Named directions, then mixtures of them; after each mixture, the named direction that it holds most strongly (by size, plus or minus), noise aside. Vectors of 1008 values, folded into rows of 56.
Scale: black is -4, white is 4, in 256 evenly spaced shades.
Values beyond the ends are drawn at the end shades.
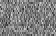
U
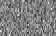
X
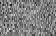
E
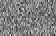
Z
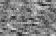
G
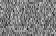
U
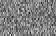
Z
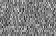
U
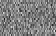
Z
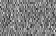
U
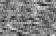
G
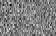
E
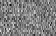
E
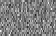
X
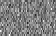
X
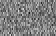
Z
